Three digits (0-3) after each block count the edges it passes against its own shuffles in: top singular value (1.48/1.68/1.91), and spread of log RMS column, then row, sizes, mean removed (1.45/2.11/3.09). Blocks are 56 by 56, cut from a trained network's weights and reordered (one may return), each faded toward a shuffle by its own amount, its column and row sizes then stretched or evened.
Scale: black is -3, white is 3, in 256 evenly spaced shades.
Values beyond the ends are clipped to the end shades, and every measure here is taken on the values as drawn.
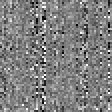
1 3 0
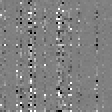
1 3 1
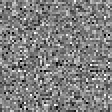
0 1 0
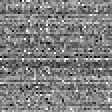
3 0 0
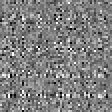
3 2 2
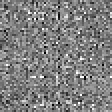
1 1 1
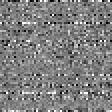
1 0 3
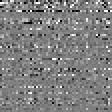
1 1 3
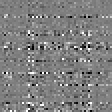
1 2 3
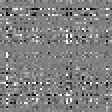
2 2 3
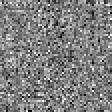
0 1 0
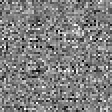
1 0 2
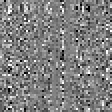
2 3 1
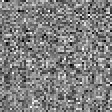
3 0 1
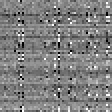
3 2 1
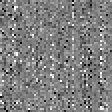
1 2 0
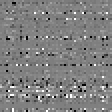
0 2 3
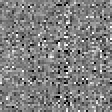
1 2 2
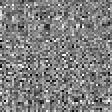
3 1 2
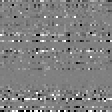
2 0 3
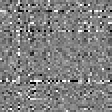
3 1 2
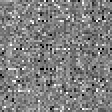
1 0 1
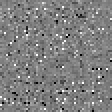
0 1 1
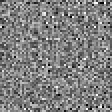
2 0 1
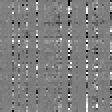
3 3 0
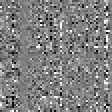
0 3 1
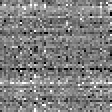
3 2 1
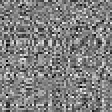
3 0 1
